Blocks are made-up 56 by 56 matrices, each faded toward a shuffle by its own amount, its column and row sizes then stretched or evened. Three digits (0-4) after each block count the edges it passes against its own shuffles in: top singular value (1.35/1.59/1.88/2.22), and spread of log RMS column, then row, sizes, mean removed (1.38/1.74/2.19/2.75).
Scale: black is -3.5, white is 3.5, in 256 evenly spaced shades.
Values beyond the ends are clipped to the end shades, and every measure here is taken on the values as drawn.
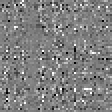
2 3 3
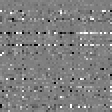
3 1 4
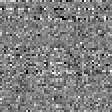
2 0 4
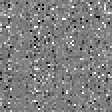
0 3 0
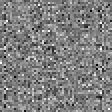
3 2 0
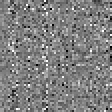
0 4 1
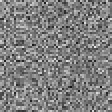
4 0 2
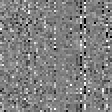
3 4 0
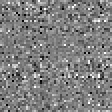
2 2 3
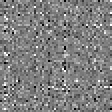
3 3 2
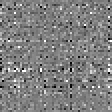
2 3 4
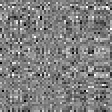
4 1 3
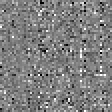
0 3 3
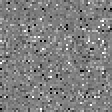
0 1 2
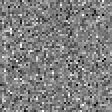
1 1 0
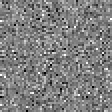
1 1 0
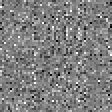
2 2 0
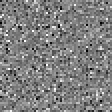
1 2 0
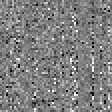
0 4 0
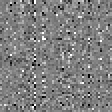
3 3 1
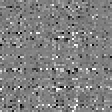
2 2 4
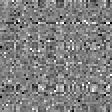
4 0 2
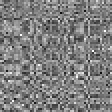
4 0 2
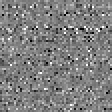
2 0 3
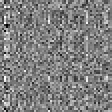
4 3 0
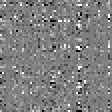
2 4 3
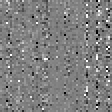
1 4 0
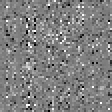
0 4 1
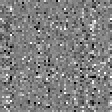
2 3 1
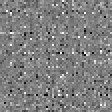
0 2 3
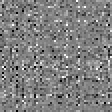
2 3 3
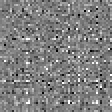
3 2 3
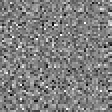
3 1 1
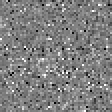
0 0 2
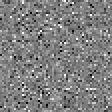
2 2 1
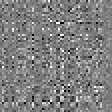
4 4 3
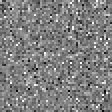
1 1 0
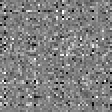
1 3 3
